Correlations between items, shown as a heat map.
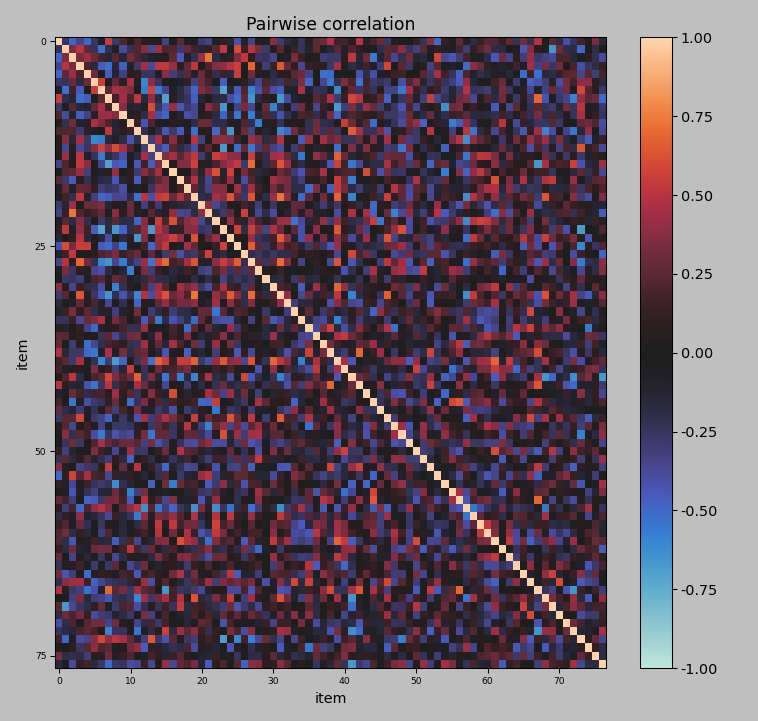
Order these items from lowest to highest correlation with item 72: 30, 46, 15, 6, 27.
6, 30, 46, 27, 15
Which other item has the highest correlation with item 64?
35
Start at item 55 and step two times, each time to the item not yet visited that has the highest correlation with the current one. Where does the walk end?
56
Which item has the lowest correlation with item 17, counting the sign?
41
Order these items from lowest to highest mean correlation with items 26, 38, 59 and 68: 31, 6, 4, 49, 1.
4, 6, 49, 1, 31
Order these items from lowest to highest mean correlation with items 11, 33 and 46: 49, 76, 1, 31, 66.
76, 31, 49, 1, 66
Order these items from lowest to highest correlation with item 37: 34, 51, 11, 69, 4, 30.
4, 34, 11, 51, 69, 30
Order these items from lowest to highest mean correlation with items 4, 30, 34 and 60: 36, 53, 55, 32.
55, 53, 32, 36
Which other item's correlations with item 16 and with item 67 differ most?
24
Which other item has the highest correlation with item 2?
21
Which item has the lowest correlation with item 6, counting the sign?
23
